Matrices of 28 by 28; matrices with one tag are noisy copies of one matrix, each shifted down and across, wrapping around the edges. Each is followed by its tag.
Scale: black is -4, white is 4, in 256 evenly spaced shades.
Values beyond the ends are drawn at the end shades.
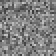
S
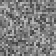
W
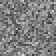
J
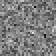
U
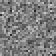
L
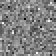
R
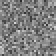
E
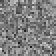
J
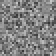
W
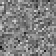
L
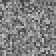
S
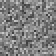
L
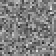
U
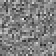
L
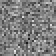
E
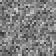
L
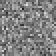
W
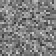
E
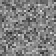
L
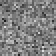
J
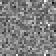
W
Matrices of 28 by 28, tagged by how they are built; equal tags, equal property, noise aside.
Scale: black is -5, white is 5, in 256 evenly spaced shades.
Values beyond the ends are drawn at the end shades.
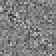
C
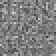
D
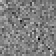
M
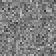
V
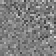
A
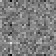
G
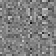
G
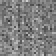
D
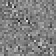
C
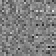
G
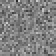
V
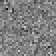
C
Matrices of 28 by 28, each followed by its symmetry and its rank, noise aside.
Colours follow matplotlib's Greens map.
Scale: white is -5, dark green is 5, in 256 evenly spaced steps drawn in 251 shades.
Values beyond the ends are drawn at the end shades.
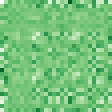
symmetric, rank three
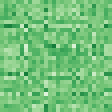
no symmetry, rank three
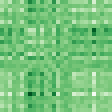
symmetric, rank one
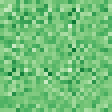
symmetric, rank three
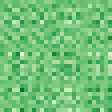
no symmetry, rank two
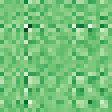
symmetric, rank one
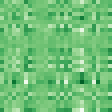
no symmetry, rank two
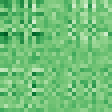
no symmetry, rank two
